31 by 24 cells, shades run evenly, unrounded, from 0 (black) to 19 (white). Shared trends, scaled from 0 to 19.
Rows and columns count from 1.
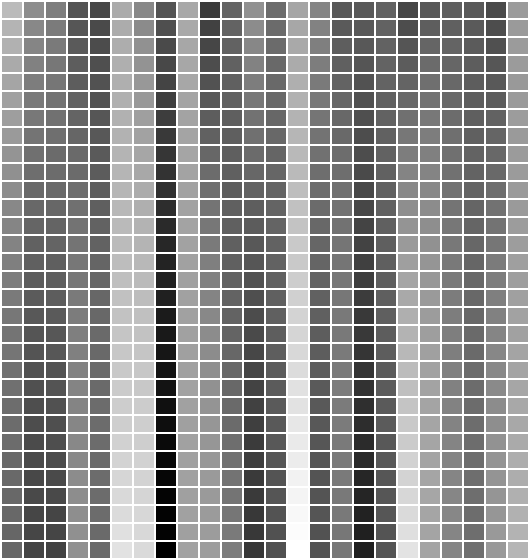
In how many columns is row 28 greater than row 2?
14
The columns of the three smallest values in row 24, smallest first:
8, 17, 12
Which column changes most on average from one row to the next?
19
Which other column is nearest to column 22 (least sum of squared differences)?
11
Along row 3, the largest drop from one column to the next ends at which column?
10
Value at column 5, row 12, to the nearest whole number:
7
